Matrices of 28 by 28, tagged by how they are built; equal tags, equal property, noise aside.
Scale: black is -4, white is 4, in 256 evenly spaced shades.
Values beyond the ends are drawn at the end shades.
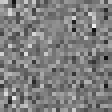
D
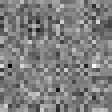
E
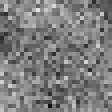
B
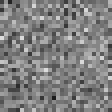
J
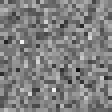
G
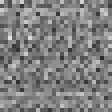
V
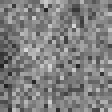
B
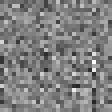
E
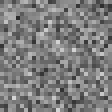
G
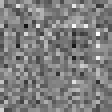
E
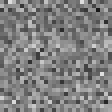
V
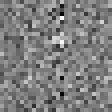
D
